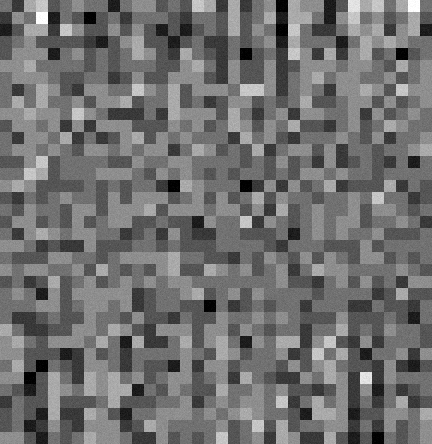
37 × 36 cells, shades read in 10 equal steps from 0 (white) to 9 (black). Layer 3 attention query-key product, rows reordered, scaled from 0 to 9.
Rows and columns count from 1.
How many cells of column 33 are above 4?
26
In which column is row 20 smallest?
4
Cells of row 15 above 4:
26
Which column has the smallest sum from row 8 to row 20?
3
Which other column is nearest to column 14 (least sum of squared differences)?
36
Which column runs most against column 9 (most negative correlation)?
32
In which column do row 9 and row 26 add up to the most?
18
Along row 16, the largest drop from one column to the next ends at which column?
16
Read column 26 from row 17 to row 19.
5 5 5
